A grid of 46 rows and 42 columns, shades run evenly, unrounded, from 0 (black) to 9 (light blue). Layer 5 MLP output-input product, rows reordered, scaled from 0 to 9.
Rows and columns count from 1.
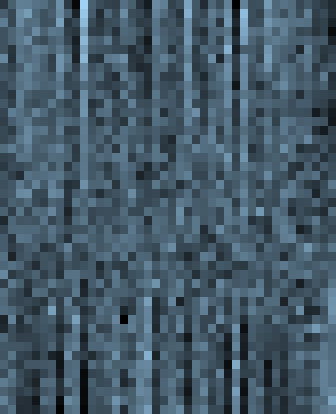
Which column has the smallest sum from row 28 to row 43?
11
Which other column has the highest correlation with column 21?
40
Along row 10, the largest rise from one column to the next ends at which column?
31
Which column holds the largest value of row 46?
19
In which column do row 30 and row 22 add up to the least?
13
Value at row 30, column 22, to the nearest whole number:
4
